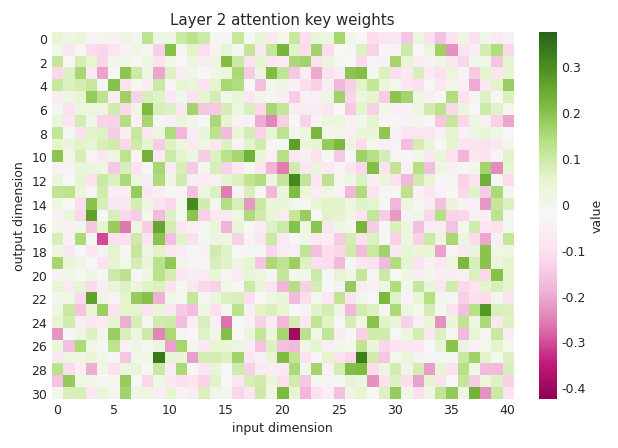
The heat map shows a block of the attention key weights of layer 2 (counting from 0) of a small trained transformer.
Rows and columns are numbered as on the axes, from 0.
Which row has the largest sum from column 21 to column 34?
28
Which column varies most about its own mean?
21
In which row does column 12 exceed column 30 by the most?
14
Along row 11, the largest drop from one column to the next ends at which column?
39
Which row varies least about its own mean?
20
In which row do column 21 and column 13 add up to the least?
25
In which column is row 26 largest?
35
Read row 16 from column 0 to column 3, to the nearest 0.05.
0 -0.05 0 -0.15
